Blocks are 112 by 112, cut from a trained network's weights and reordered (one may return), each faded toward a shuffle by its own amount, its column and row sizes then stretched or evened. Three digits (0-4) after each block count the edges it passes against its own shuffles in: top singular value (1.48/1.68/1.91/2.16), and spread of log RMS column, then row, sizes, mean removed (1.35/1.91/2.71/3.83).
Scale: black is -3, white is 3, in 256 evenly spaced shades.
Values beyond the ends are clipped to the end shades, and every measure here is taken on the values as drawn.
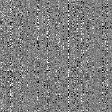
2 4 2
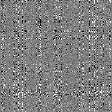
2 4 3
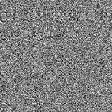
4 0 1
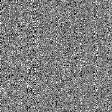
2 3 0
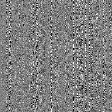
2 4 0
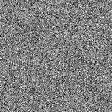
3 0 0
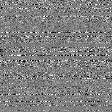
1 1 4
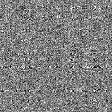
3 1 2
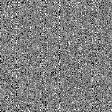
2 3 1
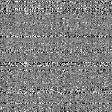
3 1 4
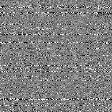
2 1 4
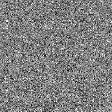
2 2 2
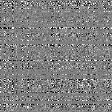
2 3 4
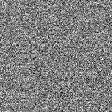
4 0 0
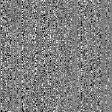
0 4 1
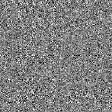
2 2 2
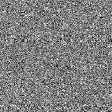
3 1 2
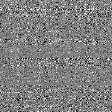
0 2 4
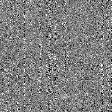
2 3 1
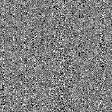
1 3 1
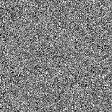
2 2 0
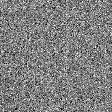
0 0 1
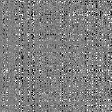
2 4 3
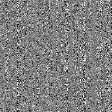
1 4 1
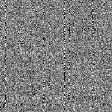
4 3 0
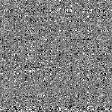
1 3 3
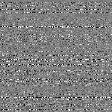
2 1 4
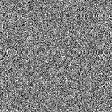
4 1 0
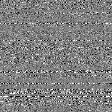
1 0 4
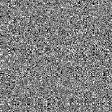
4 2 2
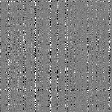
3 4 2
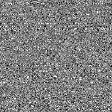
0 1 3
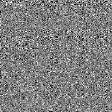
1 2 3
